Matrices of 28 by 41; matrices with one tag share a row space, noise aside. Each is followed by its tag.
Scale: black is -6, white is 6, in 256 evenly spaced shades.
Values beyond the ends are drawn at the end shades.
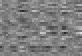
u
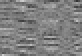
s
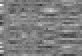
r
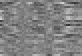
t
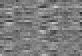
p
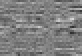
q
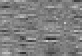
s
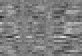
t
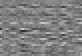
u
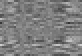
t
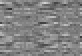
p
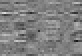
s
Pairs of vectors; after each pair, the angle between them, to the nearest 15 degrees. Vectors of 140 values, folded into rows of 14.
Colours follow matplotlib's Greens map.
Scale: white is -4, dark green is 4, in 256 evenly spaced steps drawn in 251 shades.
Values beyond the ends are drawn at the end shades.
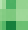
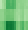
15 degrees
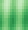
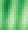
150 degrees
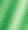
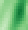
150 degrees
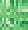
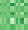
105 degrees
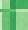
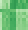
15 degrees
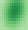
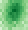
15 degrees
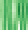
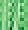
105 degrees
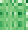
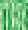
120 degrees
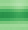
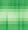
165 degrees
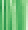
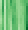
165 degrees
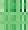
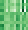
150 degrees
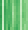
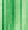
120 degrees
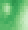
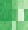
75 degrees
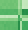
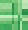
30 degrees
